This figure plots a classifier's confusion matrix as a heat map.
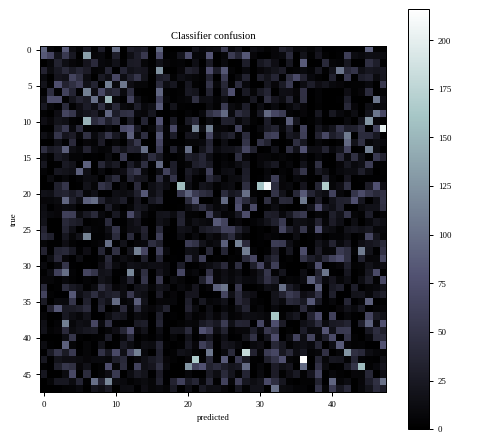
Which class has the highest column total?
16
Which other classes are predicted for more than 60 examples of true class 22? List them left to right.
27, 29, 38
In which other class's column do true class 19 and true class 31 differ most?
30
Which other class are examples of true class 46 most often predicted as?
9
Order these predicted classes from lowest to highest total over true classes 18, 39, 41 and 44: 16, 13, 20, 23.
13, 16, 23, 20
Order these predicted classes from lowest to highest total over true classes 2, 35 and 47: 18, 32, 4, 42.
18, 4, 42, 32
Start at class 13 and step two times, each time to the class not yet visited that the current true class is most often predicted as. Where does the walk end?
28
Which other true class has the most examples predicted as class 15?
27
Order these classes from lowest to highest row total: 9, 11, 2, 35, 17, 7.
2, 17, 35, 7, 9, 11
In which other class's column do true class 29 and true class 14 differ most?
45
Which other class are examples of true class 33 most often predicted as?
25
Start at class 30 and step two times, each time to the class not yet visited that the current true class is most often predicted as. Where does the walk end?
3
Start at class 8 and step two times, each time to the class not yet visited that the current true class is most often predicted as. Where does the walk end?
6
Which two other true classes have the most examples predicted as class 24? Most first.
33, 9
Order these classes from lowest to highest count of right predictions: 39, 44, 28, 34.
34, 39, 28, 44
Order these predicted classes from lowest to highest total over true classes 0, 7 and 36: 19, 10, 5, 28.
19, 28, 5, 10
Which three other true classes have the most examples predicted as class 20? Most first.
44, 14, 1
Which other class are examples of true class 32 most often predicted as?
37
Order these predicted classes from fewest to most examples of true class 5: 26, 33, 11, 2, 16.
26, 33, 16, 2, 11
